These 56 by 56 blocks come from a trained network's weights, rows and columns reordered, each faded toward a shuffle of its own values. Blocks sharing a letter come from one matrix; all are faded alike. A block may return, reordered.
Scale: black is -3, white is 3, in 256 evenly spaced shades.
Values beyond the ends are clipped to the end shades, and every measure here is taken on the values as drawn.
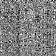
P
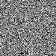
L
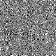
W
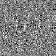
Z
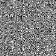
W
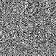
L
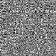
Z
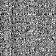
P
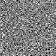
W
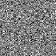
W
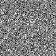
Z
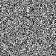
L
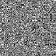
Z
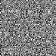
Z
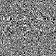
Z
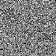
L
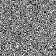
L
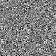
Z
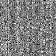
P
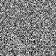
L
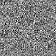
W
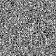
L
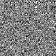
W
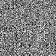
L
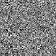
Z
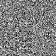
L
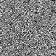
L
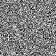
L
